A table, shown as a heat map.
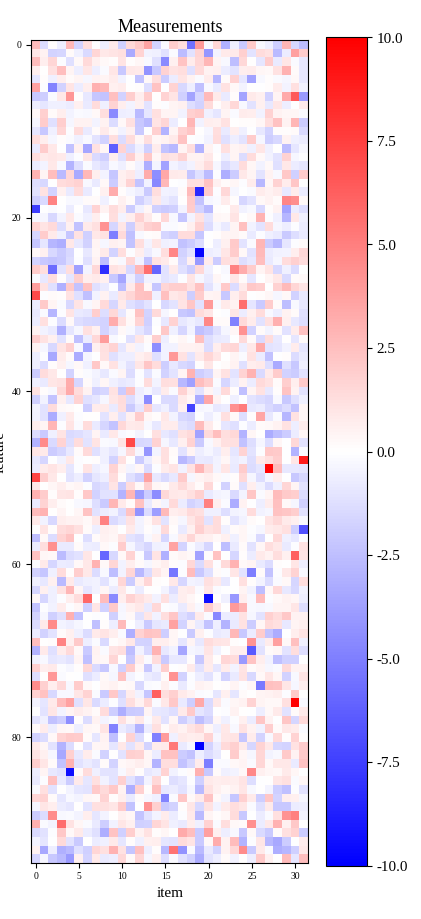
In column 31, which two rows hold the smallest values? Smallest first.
56, 6
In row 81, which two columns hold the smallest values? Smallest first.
19, 3
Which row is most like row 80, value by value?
16
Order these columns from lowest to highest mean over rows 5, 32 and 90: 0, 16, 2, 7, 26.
2, 26, 7, 16, 0
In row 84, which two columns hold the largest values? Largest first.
25, 19
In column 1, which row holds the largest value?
46
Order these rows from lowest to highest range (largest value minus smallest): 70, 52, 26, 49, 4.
4, 52, 70, 49, 26
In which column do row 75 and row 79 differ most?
9
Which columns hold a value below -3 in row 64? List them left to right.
9, 20, 23
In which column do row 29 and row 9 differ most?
0
